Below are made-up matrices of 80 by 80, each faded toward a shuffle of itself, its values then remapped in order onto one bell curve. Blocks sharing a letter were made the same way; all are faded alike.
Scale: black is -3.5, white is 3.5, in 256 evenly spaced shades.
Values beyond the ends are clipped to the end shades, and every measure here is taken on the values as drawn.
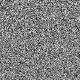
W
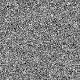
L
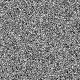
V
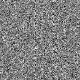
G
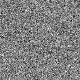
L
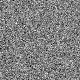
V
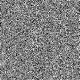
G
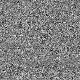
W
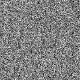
G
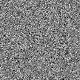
W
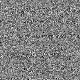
W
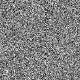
G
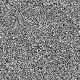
L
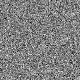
L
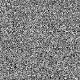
W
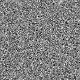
G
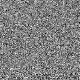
W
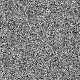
L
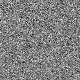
L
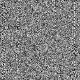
G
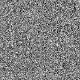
G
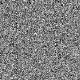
G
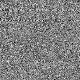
W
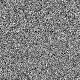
L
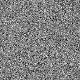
W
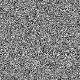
W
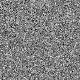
G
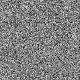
L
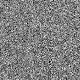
G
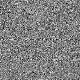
W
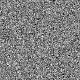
G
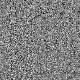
G
